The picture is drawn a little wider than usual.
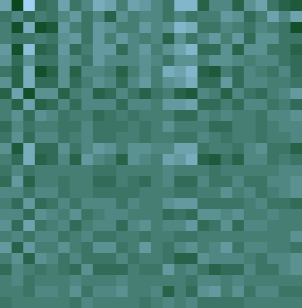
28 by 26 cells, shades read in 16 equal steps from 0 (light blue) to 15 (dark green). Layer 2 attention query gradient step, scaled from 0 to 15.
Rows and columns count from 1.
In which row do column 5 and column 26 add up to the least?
9
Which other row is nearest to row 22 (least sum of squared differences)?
13
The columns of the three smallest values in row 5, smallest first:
3, 17, 16
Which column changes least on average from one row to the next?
14
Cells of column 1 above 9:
9
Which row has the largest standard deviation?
1
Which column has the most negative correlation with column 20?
8
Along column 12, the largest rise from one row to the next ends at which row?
2
